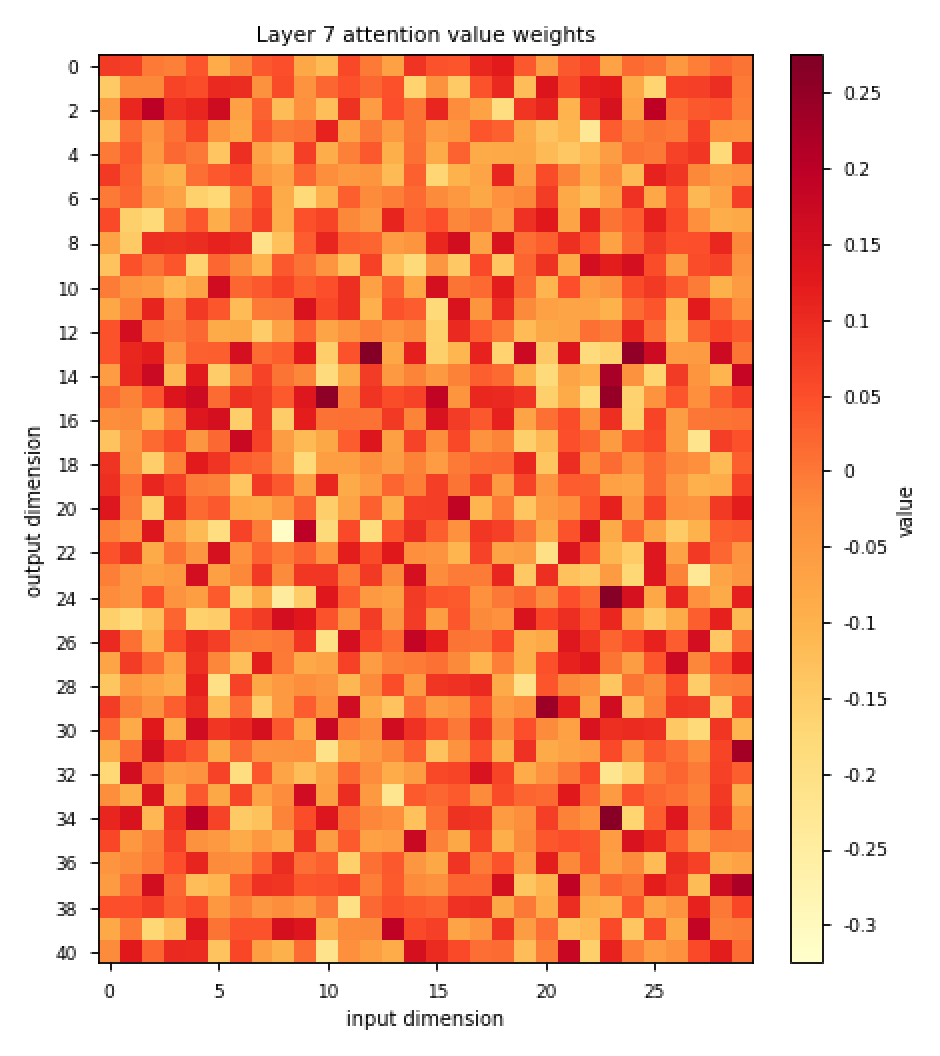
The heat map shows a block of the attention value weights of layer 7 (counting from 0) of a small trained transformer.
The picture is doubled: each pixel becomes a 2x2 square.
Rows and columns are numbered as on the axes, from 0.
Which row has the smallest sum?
6
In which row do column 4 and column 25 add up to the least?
25
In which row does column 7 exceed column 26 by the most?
30
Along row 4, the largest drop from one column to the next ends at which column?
28
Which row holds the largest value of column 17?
32
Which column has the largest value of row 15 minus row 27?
10
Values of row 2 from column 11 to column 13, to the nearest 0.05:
0.1 -0.05 0.05
